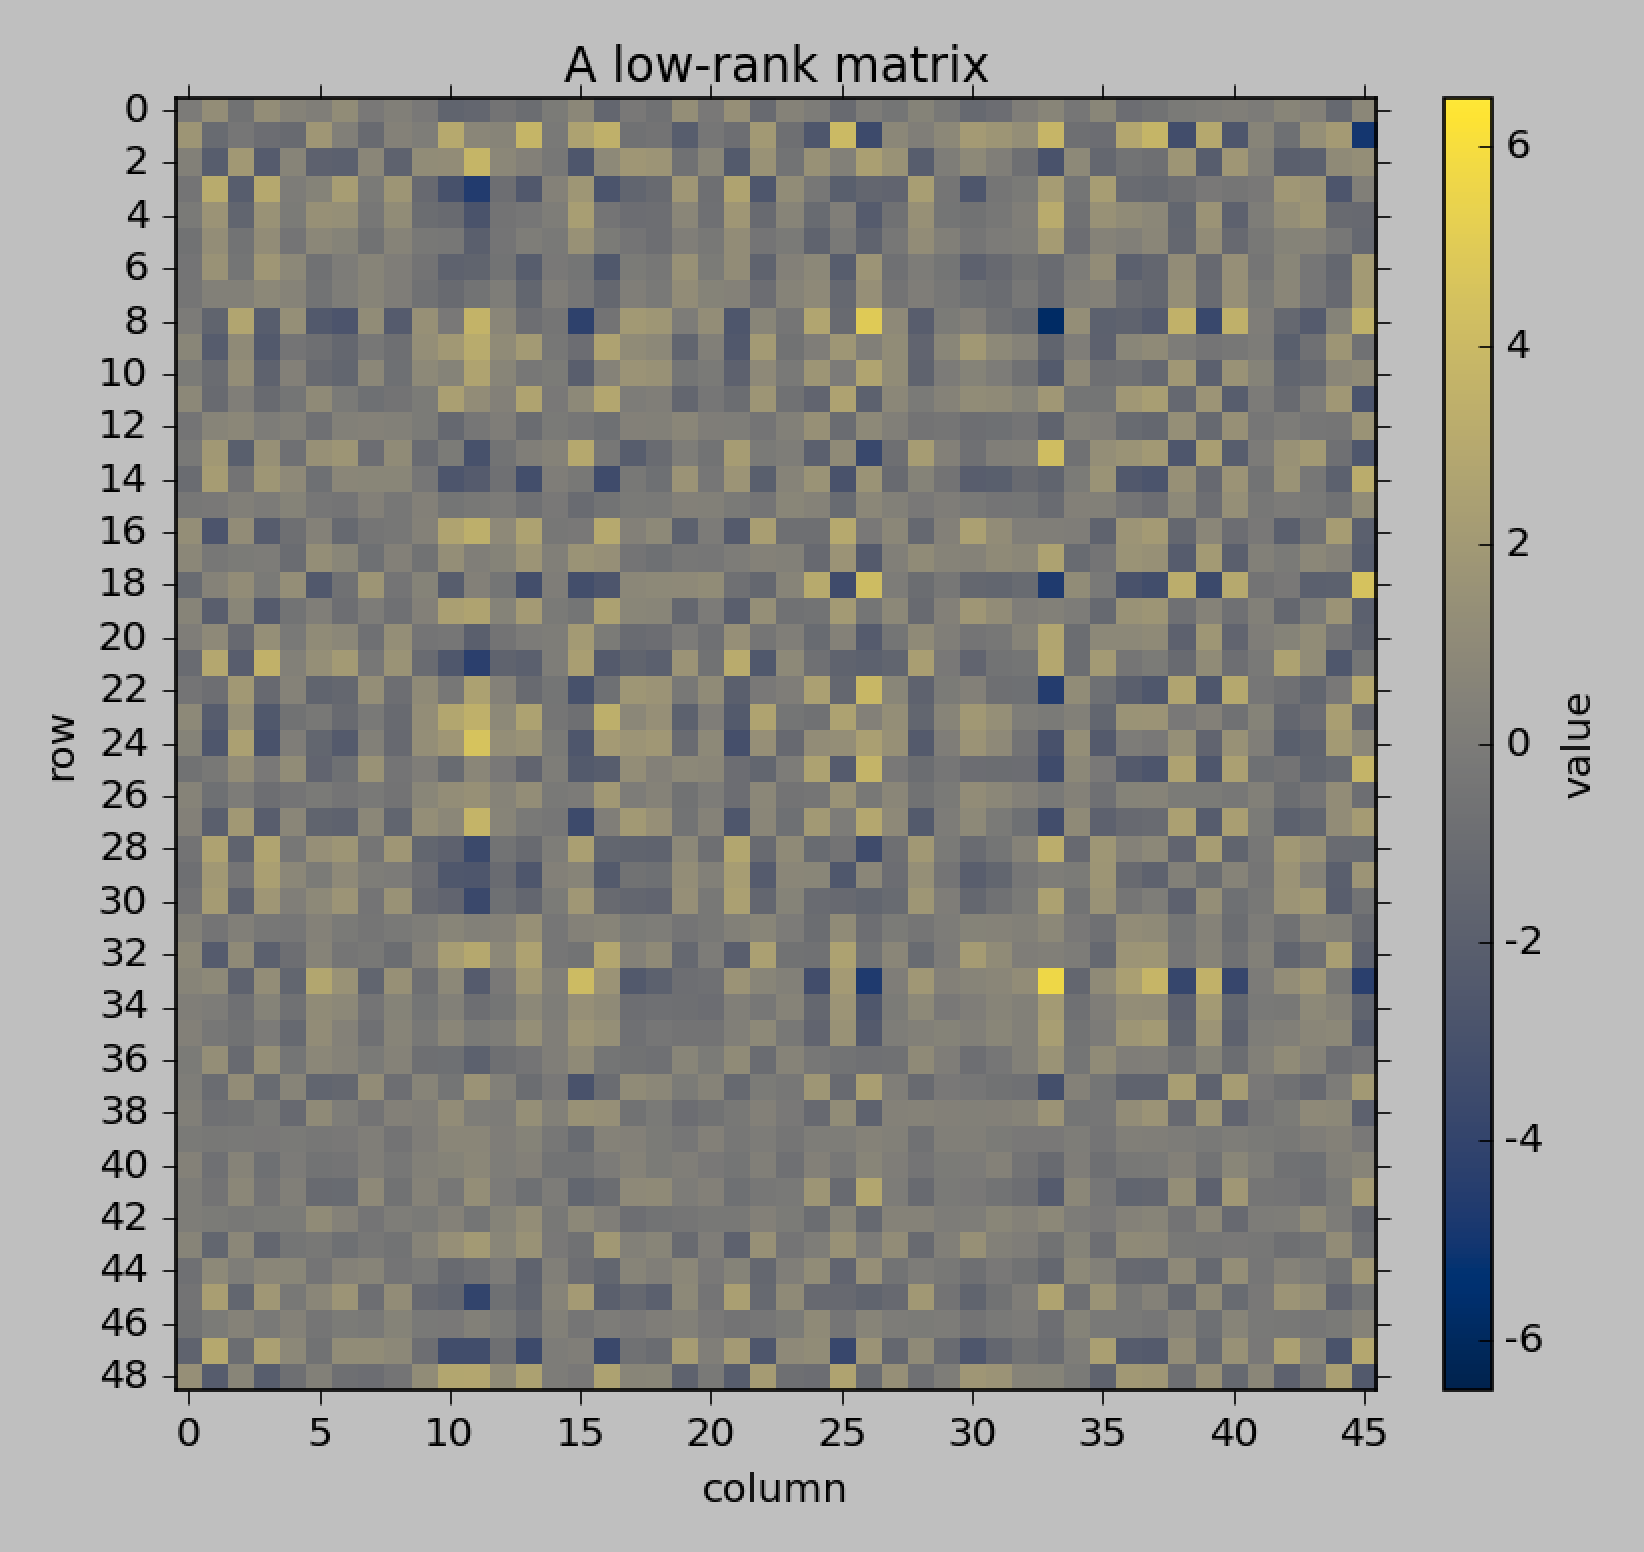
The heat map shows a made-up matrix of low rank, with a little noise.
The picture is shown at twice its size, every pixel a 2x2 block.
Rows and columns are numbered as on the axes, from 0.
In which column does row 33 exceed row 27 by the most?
33
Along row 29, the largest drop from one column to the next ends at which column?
22
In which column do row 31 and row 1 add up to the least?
45
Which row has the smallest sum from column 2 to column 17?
47
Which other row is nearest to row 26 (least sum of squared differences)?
43
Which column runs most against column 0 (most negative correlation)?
19
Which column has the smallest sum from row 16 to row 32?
21
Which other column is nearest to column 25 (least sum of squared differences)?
13
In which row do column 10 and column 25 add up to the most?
1
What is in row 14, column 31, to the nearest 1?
-2
